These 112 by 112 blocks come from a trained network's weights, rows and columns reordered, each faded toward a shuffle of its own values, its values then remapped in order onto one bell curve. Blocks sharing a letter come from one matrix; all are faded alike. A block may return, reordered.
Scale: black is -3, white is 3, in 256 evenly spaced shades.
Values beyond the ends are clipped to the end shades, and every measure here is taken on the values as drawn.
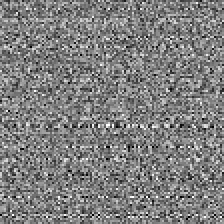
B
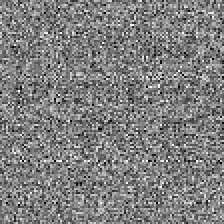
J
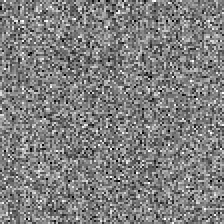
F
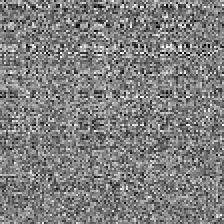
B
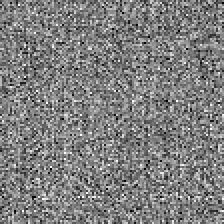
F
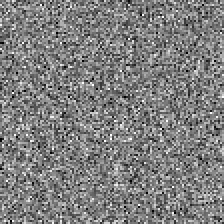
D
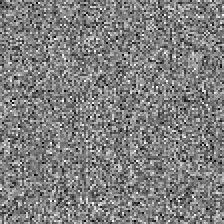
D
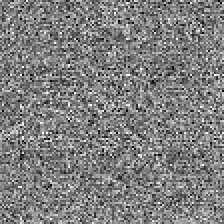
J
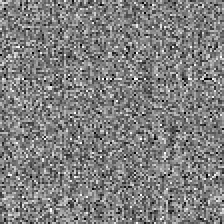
F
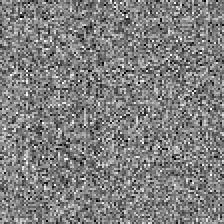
F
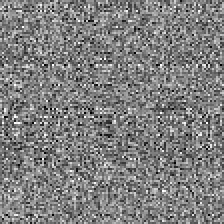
B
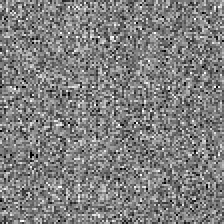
F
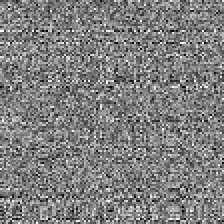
B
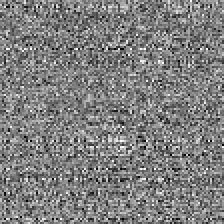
B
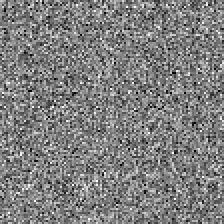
D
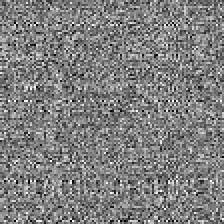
B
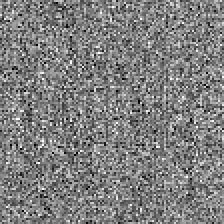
F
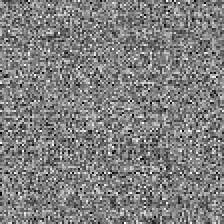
J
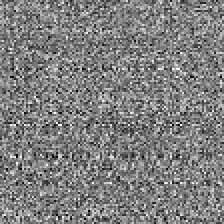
B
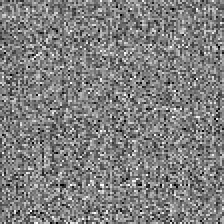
F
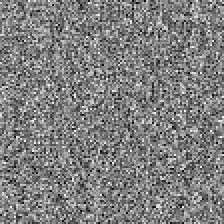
D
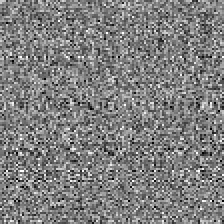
B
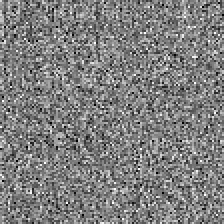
D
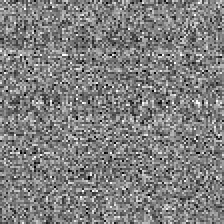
J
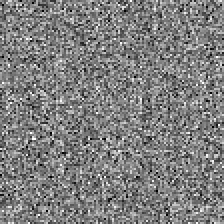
D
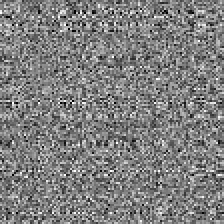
B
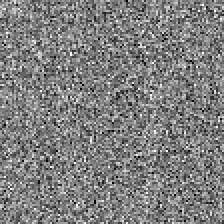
D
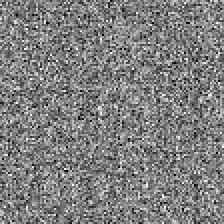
D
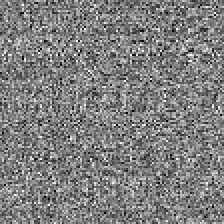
J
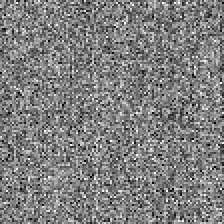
F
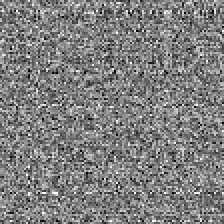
J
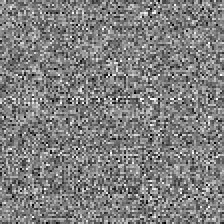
J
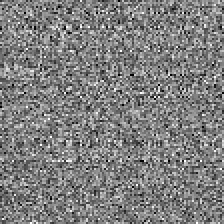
J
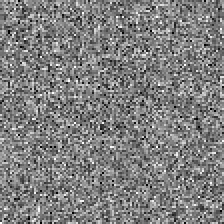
D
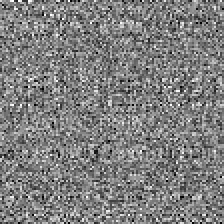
B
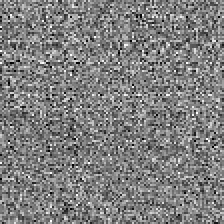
J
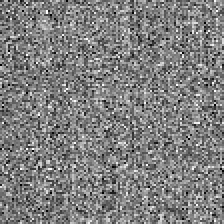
F
